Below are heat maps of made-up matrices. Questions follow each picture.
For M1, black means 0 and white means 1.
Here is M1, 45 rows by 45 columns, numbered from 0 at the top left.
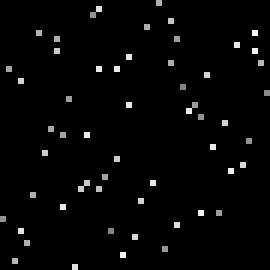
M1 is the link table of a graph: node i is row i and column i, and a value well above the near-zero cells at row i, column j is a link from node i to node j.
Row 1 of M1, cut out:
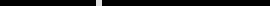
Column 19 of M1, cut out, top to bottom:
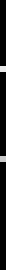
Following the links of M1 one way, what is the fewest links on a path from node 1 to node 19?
3
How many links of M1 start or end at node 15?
2
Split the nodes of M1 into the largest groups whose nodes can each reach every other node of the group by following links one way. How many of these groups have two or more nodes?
6
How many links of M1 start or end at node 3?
3
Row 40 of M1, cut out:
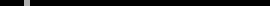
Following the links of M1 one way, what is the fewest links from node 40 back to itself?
8
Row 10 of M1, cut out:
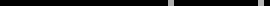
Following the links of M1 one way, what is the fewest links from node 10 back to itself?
7
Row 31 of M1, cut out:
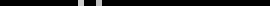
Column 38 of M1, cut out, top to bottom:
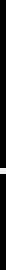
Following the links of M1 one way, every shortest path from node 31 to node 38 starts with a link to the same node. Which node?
node 13
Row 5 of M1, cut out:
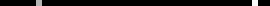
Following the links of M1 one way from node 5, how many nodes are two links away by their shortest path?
3
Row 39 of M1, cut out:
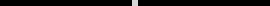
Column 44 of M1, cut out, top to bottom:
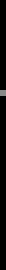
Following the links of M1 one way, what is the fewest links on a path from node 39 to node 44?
6
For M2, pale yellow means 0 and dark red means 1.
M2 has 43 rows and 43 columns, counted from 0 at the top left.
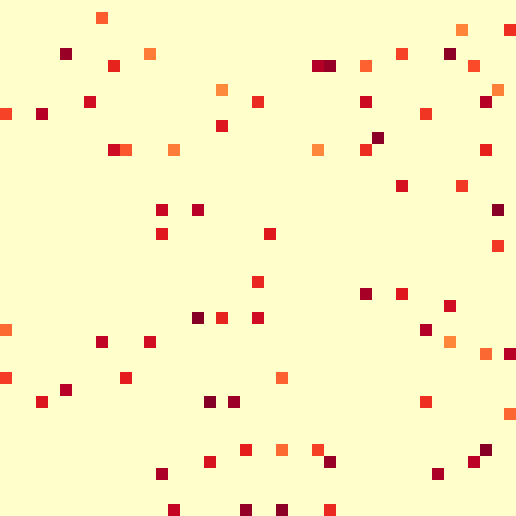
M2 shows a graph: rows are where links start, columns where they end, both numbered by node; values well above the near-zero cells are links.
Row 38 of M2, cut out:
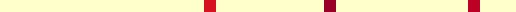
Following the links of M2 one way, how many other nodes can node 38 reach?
9
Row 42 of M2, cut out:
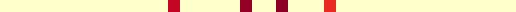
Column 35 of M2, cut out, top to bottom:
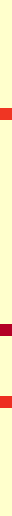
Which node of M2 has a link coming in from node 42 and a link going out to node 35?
node 27
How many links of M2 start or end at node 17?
5
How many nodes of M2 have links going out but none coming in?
11
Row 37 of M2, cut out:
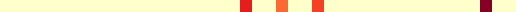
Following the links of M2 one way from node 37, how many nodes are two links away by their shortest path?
4
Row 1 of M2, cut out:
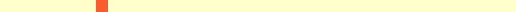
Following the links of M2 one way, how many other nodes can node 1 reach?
7
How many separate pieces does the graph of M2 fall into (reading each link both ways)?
2
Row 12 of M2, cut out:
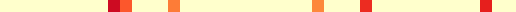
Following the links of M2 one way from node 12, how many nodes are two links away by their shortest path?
6
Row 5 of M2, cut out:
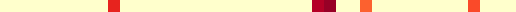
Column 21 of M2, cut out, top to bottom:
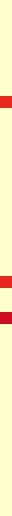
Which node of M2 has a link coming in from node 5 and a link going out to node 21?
node 26
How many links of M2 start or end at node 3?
2
